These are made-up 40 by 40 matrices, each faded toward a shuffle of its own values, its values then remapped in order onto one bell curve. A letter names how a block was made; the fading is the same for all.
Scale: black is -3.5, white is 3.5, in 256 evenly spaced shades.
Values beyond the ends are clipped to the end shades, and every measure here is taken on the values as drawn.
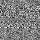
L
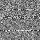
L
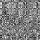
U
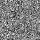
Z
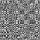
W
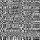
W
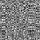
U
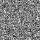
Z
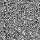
Z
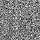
Z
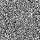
Z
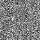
Z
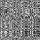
W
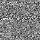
L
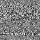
L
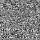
L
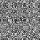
U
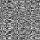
W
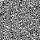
Z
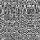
U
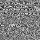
L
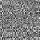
U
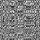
W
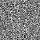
Z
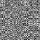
W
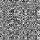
U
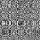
W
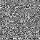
L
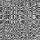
W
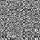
U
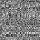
U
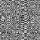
U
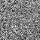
Z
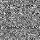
L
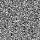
Z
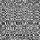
W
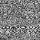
L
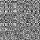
W
